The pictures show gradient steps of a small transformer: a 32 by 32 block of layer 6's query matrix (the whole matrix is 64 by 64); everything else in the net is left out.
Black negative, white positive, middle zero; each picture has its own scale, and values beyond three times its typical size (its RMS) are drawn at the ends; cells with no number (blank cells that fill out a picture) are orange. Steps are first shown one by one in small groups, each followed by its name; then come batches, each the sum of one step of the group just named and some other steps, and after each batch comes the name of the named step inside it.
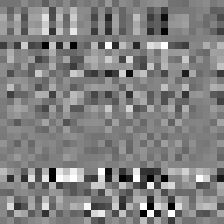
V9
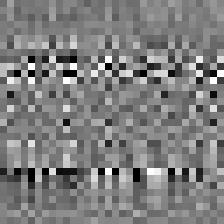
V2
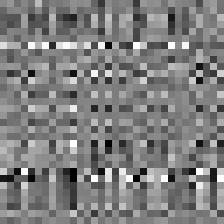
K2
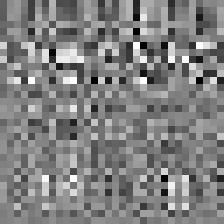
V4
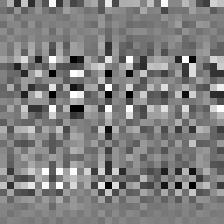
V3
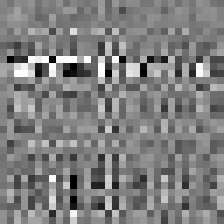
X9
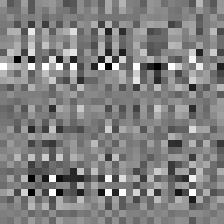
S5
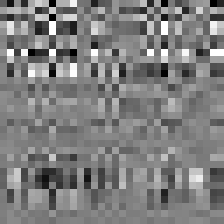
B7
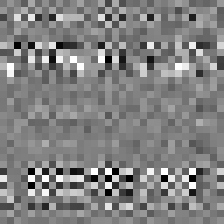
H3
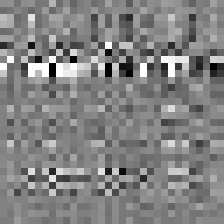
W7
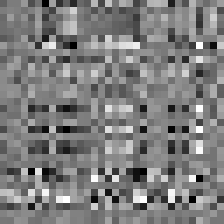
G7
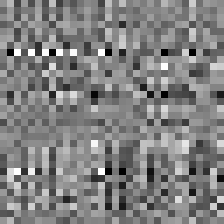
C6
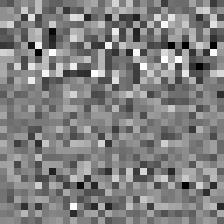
W7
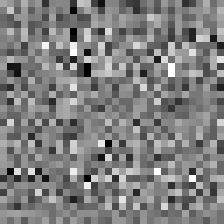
K2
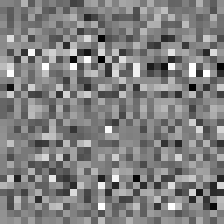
S5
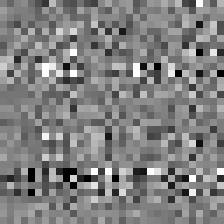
S5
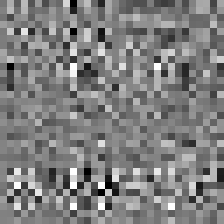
B7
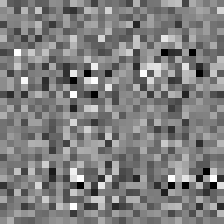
C6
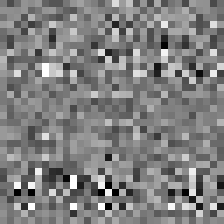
S5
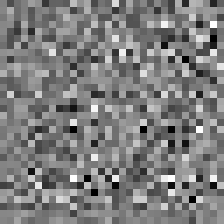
G7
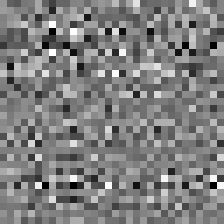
X9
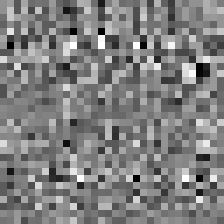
V4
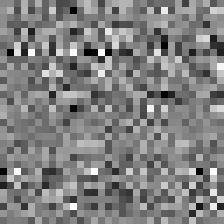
C6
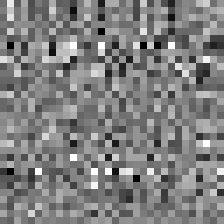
V4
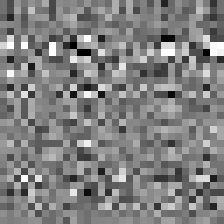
B7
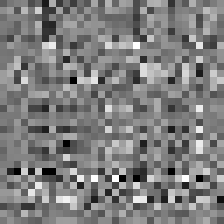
G7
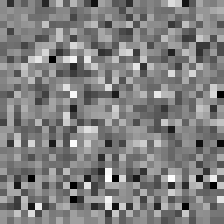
X9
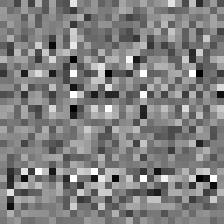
V3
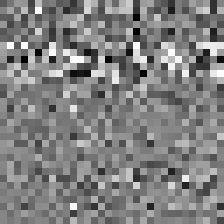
V4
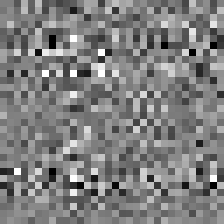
C6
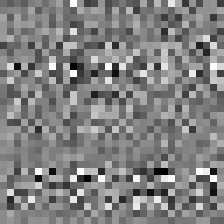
V9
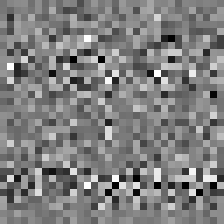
V2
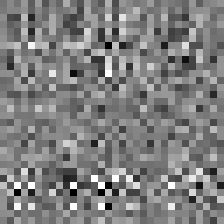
K2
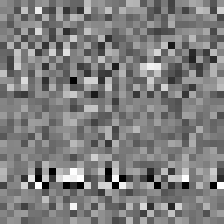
V9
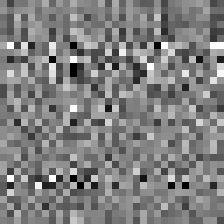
X9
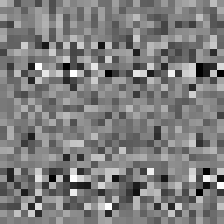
V9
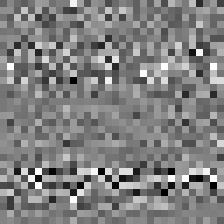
H3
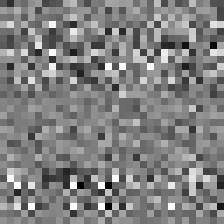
B7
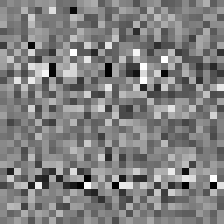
W7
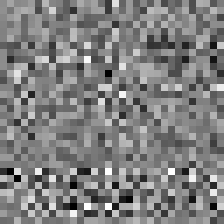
X9
